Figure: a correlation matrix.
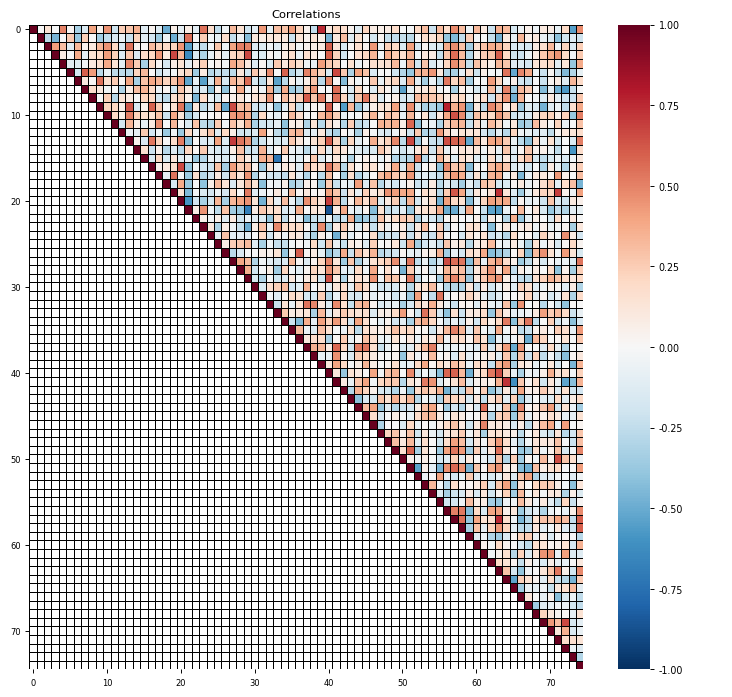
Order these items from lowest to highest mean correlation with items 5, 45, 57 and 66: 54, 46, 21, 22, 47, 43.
22, 43, 47, 21, 46, 54
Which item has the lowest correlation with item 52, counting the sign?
51
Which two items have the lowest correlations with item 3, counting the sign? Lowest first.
21, 1
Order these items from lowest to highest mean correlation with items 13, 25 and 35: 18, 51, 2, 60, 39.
18, 39, 60, 2, 51
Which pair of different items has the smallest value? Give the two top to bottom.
21, 40
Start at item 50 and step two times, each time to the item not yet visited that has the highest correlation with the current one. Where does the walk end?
19
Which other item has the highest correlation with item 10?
57
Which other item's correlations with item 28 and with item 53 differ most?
33
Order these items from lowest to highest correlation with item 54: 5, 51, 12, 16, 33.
12, 51, 16, 33, 5
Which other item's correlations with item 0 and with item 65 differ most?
39
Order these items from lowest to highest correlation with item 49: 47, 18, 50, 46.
18, 46, 50, 47
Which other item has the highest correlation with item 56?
9
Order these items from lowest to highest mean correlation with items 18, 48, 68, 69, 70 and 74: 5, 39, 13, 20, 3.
5, 39, 20, 13, 3
